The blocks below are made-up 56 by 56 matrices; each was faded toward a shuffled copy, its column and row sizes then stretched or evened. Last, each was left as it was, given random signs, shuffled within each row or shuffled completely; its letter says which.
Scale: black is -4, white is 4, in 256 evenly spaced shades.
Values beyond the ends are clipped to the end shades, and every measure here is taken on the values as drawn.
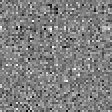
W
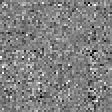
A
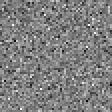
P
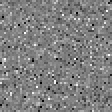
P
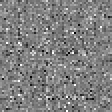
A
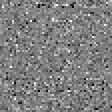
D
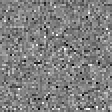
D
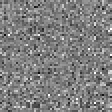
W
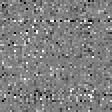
A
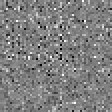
W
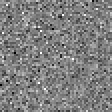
P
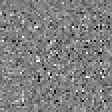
A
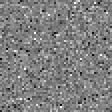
P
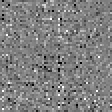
W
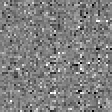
W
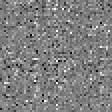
W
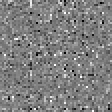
A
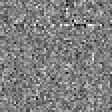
W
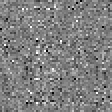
W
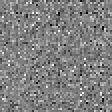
A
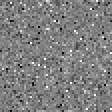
P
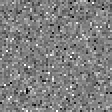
P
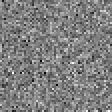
D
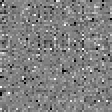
W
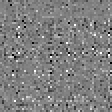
W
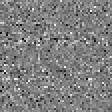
D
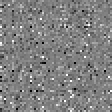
A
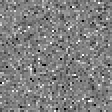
P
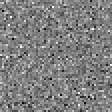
D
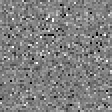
D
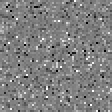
P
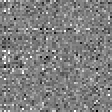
W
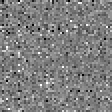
A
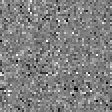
A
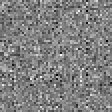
A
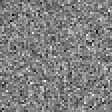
P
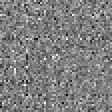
A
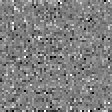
W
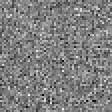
P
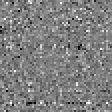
W
